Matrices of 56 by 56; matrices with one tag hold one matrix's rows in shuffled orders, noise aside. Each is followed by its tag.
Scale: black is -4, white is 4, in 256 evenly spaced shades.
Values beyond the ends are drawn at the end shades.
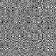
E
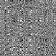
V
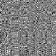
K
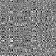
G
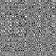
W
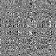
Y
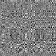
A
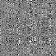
Y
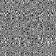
E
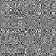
W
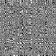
V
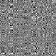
G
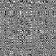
V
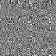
Y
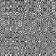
W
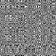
W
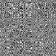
V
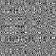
W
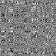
G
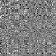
K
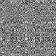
A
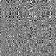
Y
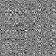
W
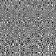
E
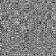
K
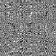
V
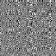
Y
